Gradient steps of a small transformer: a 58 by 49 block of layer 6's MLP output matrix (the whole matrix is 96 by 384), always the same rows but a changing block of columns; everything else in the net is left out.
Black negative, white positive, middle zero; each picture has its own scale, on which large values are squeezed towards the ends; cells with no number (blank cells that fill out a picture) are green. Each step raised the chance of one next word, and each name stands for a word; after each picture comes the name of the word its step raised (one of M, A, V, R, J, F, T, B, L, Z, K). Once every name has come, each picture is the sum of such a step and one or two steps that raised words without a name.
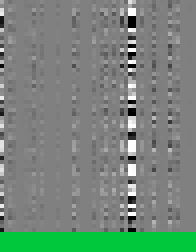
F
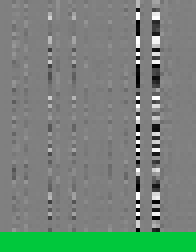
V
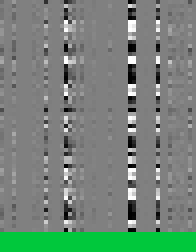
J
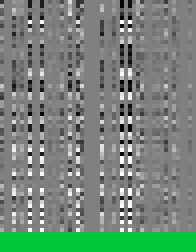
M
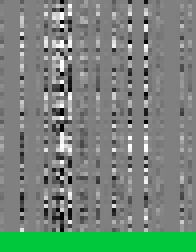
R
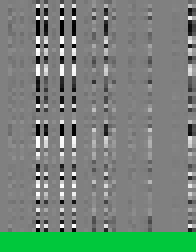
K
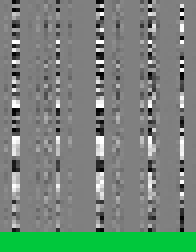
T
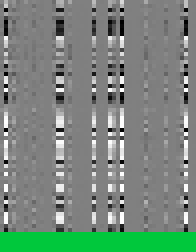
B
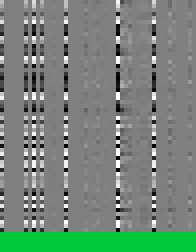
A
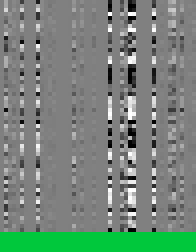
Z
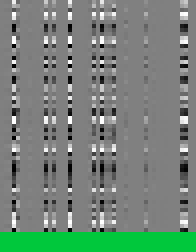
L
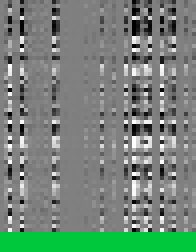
K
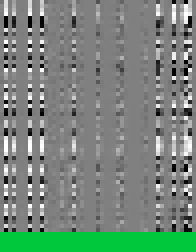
F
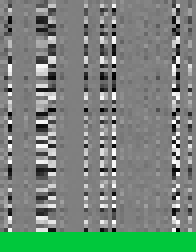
A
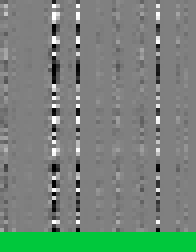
L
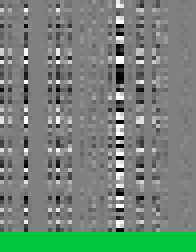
A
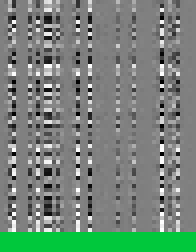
M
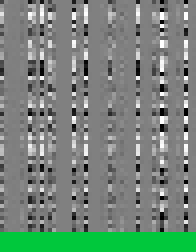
R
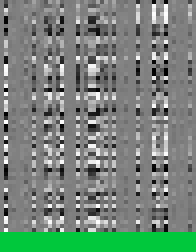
A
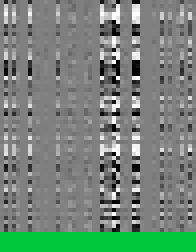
V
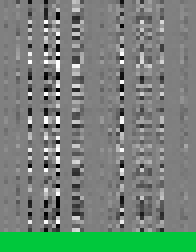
J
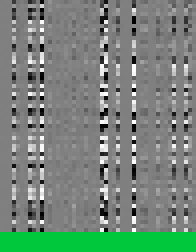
J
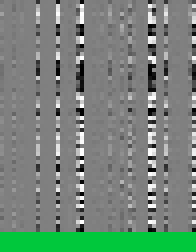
A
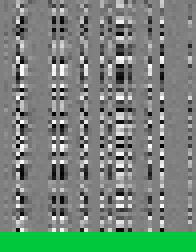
A
